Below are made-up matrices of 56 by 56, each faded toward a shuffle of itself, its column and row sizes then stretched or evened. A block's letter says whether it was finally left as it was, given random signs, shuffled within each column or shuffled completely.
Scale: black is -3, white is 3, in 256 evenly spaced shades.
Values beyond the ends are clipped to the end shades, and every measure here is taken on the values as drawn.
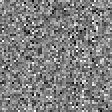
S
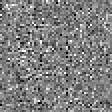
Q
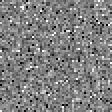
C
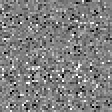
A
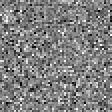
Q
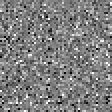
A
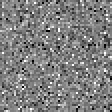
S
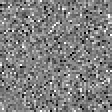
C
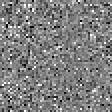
A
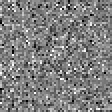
A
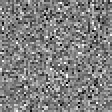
S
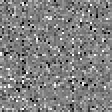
A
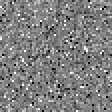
C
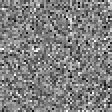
S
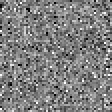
S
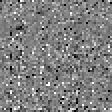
A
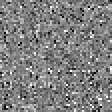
A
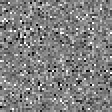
A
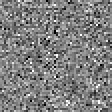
S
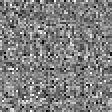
Q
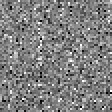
S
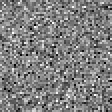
C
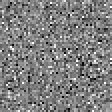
S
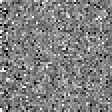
S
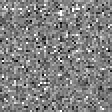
A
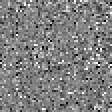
A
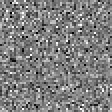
A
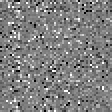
Q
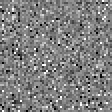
S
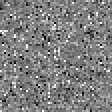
S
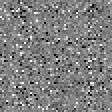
A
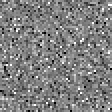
C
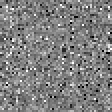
A
